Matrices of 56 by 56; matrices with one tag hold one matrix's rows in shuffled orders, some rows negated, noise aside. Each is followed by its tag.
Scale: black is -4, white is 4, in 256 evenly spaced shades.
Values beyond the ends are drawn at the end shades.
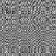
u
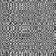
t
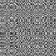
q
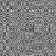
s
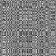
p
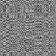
s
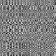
t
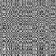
p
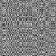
p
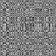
s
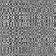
t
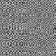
t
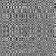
t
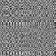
t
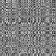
u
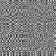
t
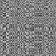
s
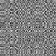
q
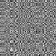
q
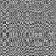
s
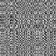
q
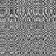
q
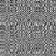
q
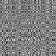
u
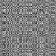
p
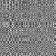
t
